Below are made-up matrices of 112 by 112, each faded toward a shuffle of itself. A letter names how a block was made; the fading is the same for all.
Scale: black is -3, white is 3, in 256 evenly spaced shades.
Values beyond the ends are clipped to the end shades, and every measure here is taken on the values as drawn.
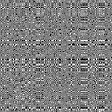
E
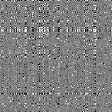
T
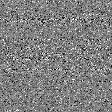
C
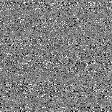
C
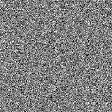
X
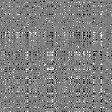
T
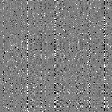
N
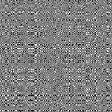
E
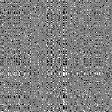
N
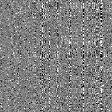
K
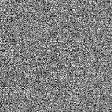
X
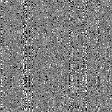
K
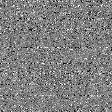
C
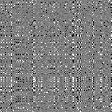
T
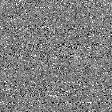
C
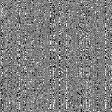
K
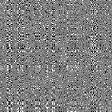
N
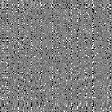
N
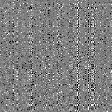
N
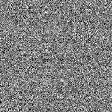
X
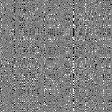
N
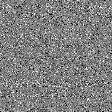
C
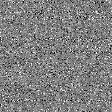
C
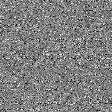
C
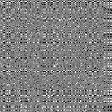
E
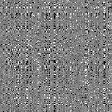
N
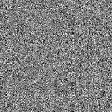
X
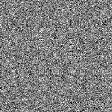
X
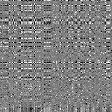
E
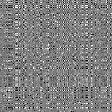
E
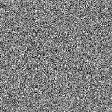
X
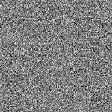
X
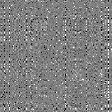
N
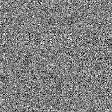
X
